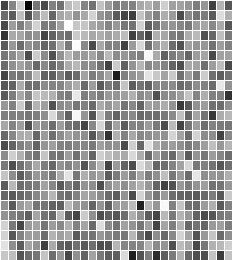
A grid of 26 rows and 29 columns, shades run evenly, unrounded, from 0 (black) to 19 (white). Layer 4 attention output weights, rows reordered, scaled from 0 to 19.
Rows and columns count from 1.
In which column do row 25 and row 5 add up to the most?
10
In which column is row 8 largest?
19
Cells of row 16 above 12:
10
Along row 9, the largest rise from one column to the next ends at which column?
28
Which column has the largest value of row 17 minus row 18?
24
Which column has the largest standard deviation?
1
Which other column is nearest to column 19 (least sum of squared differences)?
26
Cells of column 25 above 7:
22
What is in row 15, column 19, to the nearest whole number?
17
